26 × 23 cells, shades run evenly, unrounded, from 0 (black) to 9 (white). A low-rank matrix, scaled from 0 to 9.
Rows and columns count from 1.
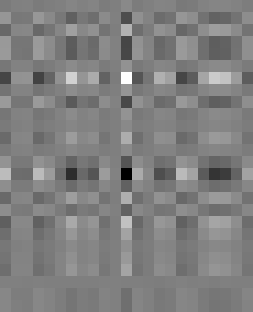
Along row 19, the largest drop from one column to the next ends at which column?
13
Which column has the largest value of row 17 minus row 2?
12
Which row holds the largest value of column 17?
15
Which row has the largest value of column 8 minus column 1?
7
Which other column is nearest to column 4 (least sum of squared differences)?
1
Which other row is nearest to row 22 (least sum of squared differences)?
8
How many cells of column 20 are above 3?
25
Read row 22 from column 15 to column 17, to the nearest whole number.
5 5 4
